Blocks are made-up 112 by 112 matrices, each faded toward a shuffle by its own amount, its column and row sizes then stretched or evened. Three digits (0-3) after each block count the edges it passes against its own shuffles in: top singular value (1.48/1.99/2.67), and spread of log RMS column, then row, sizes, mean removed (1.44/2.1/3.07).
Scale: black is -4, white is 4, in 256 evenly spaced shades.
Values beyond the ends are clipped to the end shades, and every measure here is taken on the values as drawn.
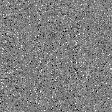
0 1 0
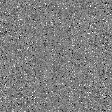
0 2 0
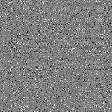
2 0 1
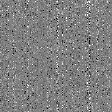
0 3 0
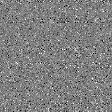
1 1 2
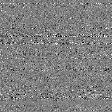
0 1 3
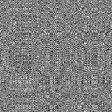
3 1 2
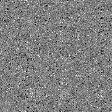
1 1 0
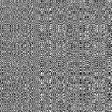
3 3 2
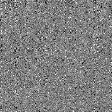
1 2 1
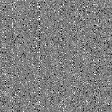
2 2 0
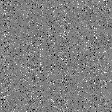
0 2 1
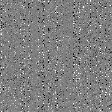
0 3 0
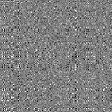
3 2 2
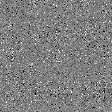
0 2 1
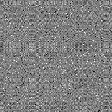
3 0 0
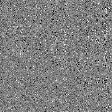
0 2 1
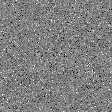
0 0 0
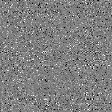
2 1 2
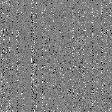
0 3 1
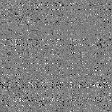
1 2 3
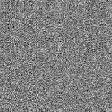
2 1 0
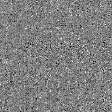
0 2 1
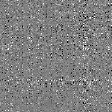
1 3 2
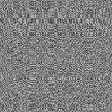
3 1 2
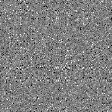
2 1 1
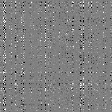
3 3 2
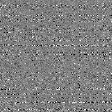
1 2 3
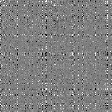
3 3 2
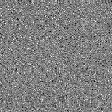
2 0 0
